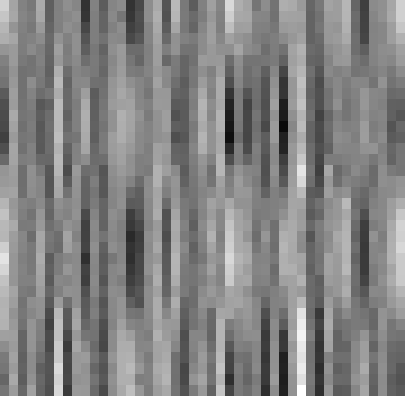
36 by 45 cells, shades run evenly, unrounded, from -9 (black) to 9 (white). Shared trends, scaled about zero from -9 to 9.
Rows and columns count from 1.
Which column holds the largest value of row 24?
1
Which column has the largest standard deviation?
26
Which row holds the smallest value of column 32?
12
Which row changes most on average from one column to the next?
36
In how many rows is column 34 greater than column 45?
23
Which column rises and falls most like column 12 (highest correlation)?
6
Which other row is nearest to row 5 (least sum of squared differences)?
18
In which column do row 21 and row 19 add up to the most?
45
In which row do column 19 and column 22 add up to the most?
35
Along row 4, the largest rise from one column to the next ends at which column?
42
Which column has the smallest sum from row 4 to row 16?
32
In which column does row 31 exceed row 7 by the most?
34
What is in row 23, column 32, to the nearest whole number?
4
